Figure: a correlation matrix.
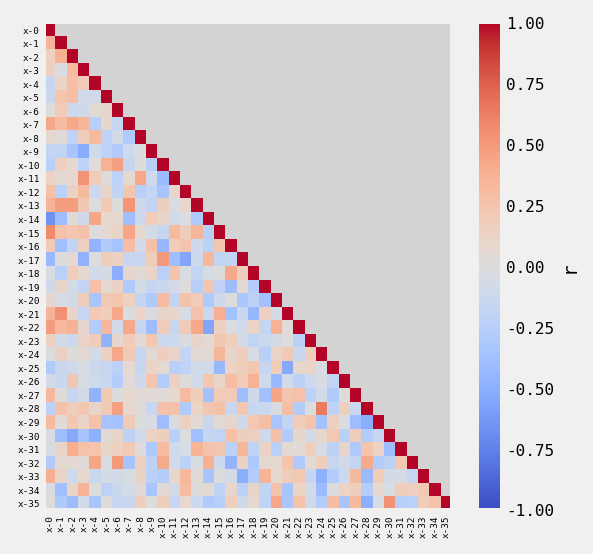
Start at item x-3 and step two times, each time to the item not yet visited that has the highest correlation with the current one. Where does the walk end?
x-8
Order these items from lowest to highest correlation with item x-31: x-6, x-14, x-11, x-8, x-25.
x-25, x-11, x-8, x-6, x-14
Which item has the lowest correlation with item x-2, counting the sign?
x-30
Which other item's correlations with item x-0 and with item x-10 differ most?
x-17
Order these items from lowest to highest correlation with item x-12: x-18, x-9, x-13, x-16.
x-9, x-18, x-13, x-16
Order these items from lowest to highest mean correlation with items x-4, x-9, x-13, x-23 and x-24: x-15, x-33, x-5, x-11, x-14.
x-33, x-5, x-11, x-14, x-15
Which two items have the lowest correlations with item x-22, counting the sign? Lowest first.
x-14, x-9
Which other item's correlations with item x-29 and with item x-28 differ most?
x-24
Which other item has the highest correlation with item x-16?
x-18
